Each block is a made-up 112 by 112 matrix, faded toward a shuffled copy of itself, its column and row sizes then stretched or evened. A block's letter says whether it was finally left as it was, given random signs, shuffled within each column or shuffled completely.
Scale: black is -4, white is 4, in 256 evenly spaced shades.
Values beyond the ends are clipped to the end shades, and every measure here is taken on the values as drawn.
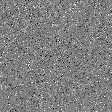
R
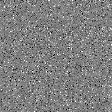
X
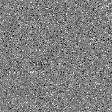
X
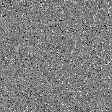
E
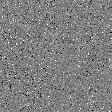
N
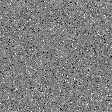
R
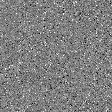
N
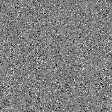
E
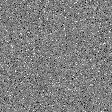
R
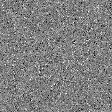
N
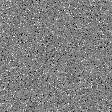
R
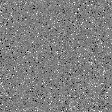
E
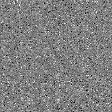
X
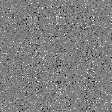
X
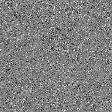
E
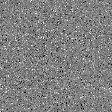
E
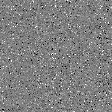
E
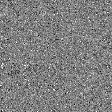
X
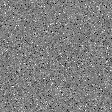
R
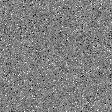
N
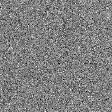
E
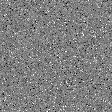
R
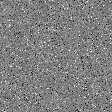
R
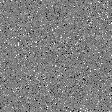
N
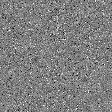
N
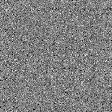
X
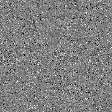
X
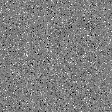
N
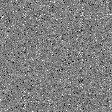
N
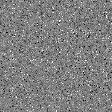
E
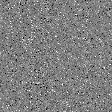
N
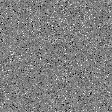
N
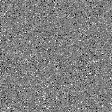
X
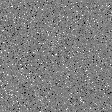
R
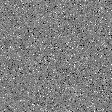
R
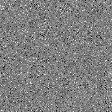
X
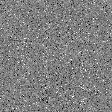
N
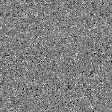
X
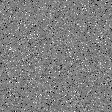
R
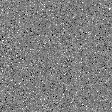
N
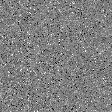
N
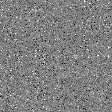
E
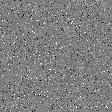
R
